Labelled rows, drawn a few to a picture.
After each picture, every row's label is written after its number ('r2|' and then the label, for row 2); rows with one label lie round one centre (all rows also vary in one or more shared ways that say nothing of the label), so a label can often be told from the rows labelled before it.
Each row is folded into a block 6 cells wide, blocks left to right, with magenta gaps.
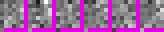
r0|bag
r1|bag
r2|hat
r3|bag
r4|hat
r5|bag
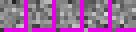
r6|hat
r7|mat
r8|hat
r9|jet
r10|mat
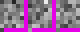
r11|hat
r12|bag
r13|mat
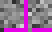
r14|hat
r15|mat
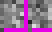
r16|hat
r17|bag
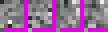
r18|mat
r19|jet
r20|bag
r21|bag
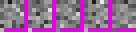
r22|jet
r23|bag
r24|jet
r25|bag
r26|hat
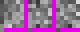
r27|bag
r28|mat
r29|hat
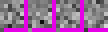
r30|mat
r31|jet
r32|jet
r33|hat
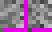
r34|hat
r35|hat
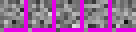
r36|jet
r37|jet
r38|hat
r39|mat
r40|jet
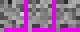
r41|jet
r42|mat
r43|mat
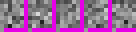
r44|mat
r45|jet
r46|bag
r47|bag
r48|jet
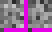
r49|hat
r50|hat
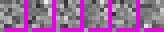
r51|mat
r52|bag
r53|mat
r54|bag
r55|jet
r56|bag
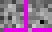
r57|hat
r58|jet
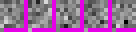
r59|mat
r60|bag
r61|mat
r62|bag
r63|jet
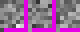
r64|hat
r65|mat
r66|bag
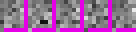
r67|bag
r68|jet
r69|bag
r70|mat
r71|bag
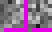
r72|bag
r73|mat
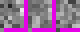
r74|bag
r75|bag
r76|hat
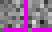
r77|mat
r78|jet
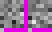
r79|jet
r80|jet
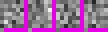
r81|jet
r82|bag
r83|mat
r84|mat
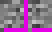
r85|mat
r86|mat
